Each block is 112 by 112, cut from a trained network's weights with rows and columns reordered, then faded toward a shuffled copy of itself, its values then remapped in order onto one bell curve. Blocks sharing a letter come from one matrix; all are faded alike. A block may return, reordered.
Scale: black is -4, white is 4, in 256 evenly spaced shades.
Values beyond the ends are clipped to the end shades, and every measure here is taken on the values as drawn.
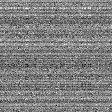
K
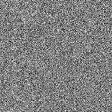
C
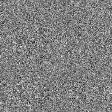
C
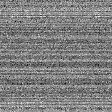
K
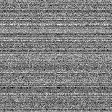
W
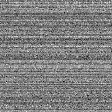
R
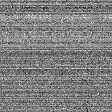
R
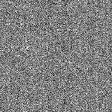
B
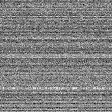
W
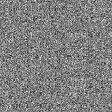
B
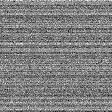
W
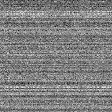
W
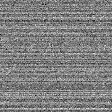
K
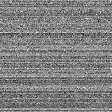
R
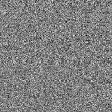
B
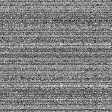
R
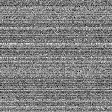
K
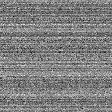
K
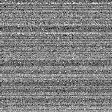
R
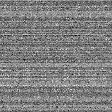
R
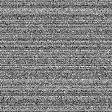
K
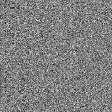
B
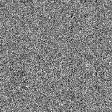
B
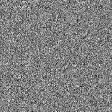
B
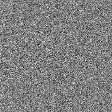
C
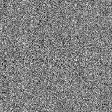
B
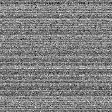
K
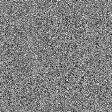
C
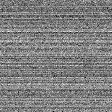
K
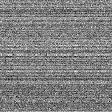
K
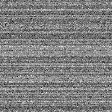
R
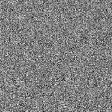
C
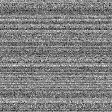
K
